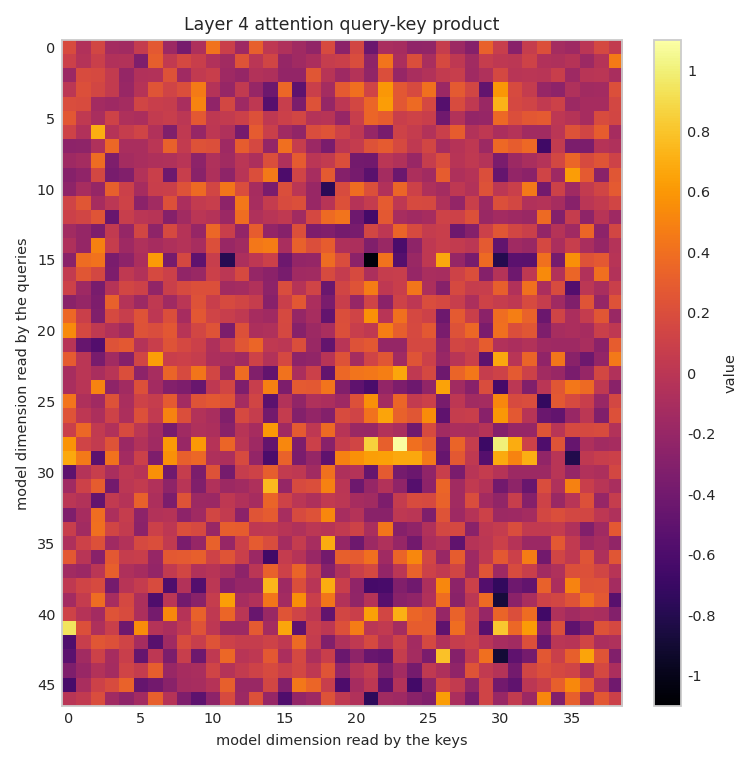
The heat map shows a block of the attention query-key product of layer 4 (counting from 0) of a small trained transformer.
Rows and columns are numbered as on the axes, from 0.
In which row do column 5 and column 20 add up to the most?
41
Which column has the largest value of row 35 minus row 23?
18
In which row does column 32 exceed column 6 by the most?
29
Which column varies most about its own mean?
30
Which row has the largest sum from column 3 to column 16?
21
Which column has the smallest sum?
33
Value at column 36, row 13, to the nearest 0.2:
0.4
